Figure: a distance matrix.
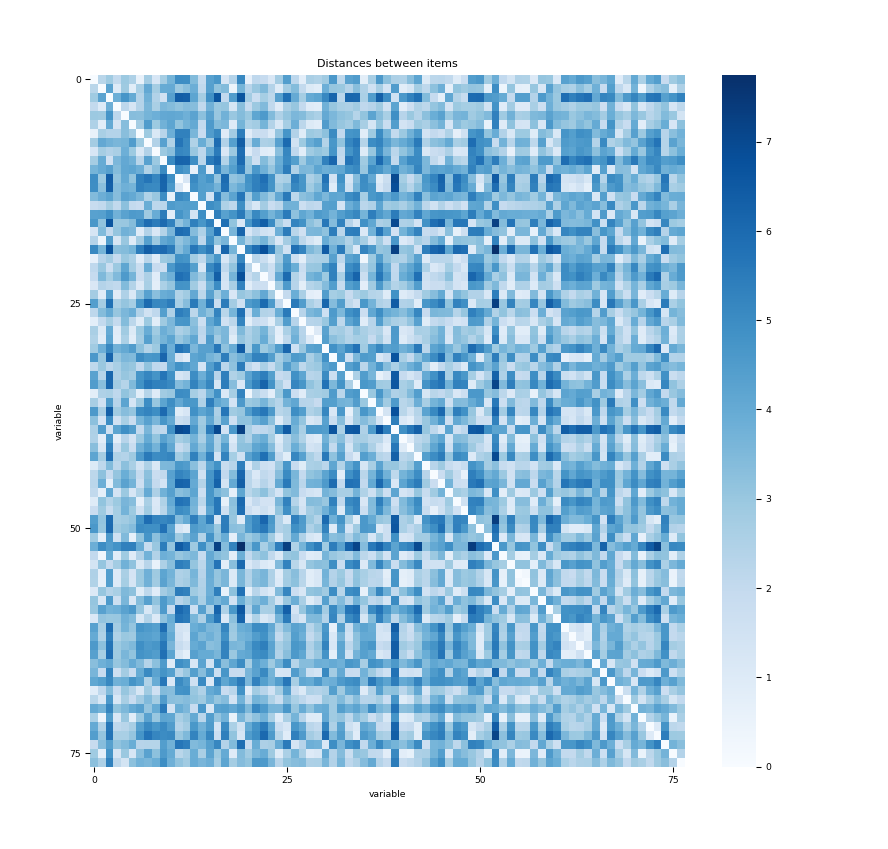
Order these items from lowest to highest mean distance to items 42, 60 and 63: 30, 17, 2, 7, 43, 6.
43, 6, 17, 7, 30, 2
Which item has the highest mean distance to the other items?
52
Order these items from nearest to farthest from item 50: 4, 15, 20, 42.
42, 4, 15, 20
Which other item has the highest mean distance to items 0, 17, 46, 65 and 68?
19
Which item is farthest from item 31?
39
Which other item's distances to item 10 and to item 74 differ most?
15
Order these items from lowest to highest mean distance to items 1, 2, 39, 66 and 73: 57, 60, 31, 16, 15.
57, 60, 16, 31, 15
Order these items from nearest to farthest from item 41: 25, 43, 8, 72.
72, 25, 43, 8
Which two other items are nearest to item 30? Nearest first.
74, 26
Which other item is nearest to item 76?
4
